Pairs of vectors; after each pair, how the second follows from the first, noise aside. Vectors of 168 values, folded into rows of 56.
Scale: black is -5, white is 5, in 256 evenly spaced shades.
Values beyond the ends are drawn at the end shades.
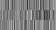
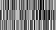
scaled up.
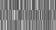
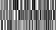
scaled up.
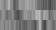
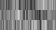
negated.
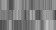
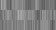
wrapped around, shrunk.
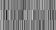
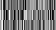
scaled up.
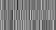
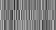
copied.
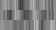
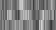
negated.
